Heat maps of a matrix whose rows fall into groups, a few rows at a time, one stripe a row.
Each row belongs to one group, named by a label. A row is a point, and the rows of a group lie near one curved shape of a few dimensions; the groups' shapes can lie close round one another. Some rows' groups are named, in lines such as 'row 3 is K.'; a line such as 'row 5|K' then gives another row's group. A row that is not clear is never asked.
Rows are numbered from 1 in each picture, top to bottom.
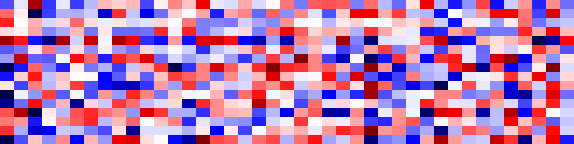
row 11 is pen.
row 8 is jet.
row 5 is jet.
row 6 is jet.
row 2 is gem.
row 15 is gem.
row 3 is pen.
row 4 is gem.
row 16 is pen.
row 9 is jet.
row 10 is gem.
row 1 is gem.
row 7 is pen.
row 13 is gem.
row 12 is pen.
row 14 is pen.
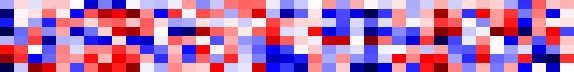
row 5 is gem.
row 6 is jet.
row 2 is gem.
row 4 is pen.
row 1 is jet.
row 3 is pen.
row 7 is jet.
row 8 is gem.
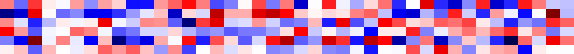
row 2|jet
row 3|jet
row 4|pen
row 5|gem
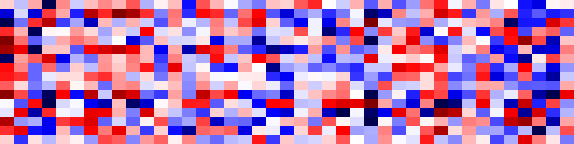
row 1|jet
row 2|gem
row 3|pen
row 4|gem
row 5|pen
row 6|jet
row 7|pen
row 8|jet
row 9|jet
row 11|jet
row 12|gem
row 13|gem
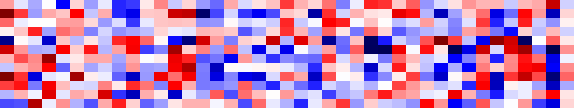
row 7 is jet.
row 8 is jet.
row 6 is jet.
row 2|pen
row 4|gem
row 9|pen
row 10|jet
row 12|gem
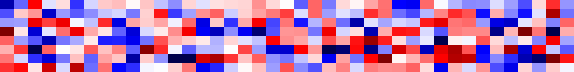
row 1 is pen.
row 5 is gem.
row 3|gem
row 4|pen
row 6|gem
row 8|pen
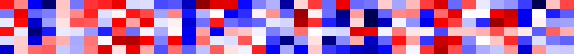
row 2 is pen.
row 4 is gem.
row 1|jet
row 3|pen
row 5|gem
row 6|gem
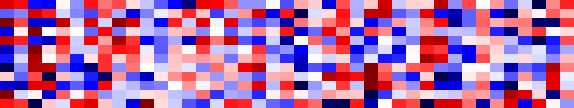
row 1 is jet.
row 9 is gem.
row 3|jet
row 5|jet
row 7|gem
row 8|pen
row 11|pen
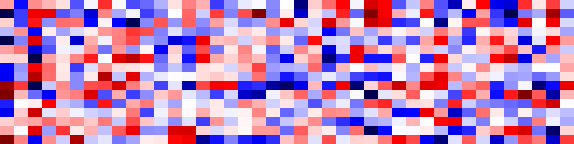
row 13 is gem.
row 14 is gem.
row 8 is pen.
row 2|pen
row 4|gem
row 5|pen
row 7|gem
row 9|gem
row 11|pen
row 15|jet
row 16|pen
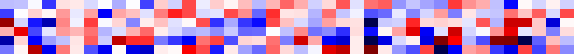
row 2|jet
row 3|pen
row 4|pen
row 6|gem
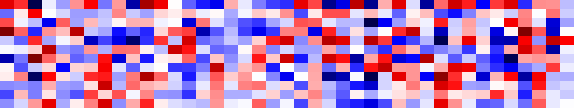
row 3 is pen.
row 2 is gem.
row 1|gem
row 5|gem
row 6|jet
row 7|gem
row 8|jet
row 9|gem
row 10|gem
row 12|gem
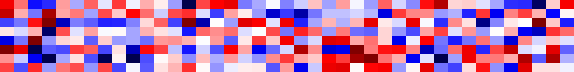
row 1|jet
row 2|jet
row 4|jet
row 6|gem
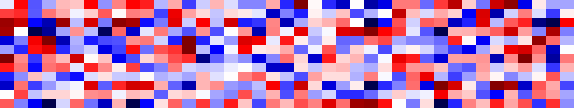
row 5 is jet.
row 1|pen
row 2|jet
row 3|jet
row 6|jet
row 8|jet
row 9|pen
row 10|pen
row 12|gem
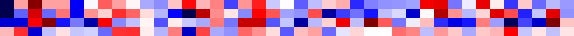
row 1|gem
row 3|pen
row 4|gem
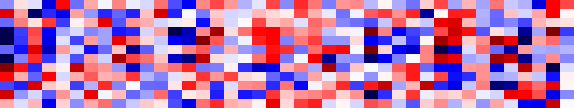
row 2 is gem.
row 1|jet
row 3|gem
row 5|pen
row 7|pen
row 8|pen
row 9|jet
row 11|pen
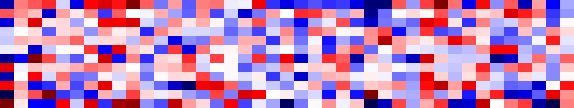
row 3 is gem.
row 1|gem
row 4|gem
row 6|gem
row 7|gem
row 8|pen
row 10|jet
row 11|pen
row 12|jet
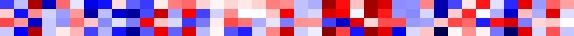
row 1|gem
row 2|gem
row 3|gem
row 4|gem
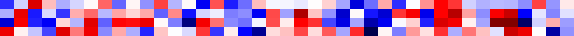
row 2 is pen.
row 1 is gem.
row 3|pen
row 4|pen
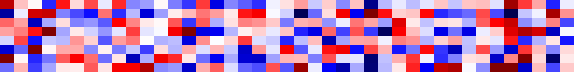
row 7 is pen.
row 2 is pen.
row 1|pen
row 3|gem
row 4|jet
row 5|gem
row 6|gem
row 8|pen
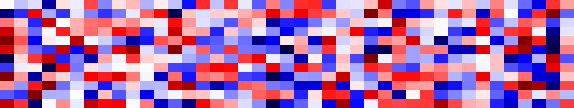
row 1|jet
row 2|jet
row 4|jet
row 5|pen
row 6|jet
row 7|pen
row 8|jet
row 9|jet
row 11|gem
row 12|jet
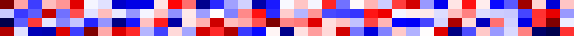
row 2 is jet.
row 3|jet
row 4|jet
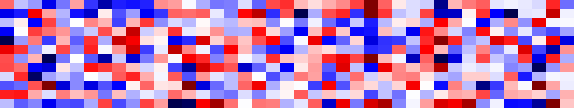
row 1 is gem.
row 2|pen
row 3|gem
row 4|gem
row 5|pen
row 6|jet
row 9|gem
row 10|jet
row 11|pen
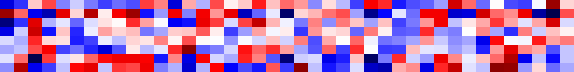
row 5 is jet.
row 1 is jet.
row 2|jet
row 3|pen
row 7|gem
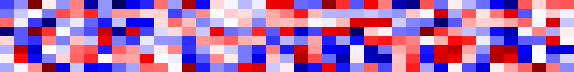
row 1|gem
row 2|pen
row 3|gem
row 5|jet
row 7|pen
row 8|jet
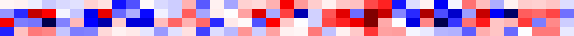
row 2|pen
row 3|gem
